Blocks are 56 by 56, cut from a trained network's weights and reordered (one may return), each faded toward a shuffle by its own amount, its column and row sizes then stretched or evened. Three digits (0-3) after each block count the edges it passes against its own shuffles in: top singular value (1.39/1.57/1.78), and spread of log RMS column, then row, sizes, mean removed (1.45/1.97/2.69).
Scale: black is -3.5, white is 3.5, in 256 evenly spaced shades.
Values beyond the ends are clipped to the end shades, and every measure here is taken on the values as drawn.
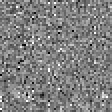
2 1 0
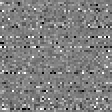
1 0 3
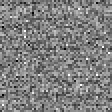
0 1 0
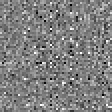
0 2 1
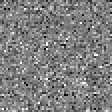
0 0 1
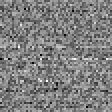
0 0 2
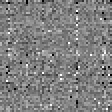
1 2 1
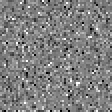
1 1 0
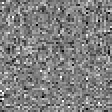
3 2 0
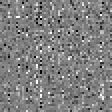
0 3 0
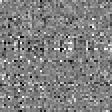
3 1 2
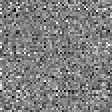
3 1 1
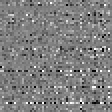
2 1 3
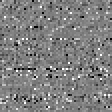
0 0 3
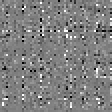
2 3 2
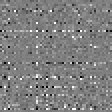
2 1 3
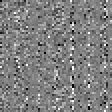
2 3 0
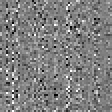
3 3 0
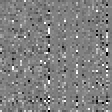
3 3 1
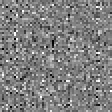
2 2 1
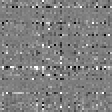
2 2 3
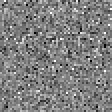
0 0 0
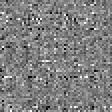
2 1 2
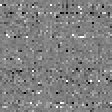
0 1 2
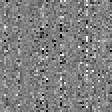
0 3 0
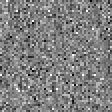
1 0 0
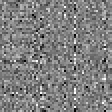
3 2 0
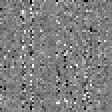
0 3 1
